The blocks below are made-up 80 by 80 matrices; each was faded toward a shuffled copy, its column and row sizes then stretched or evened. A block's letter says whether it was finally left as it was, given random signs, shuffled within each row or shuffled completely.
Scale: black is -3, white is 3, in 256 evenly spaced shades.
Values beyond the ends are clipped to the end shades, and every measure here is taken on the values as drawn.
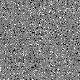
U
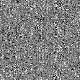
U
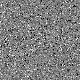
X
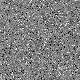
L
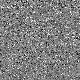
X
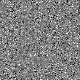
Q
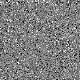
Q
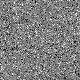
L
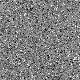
L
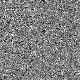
Q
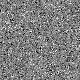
L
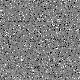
X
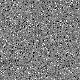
Q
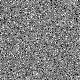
L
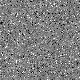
X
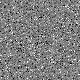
L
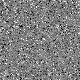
X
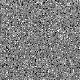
U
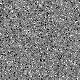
L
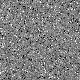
L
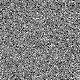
U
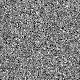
L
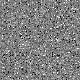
U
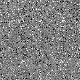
Q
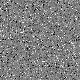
L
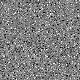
X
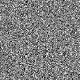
U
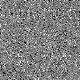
U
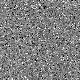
X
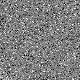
X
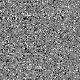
U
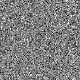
U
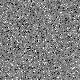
L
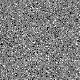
U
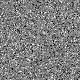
L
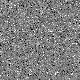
X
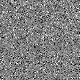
U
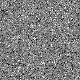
Q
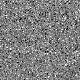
U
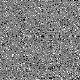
U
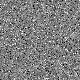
L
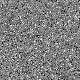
L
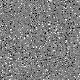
U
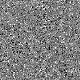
U
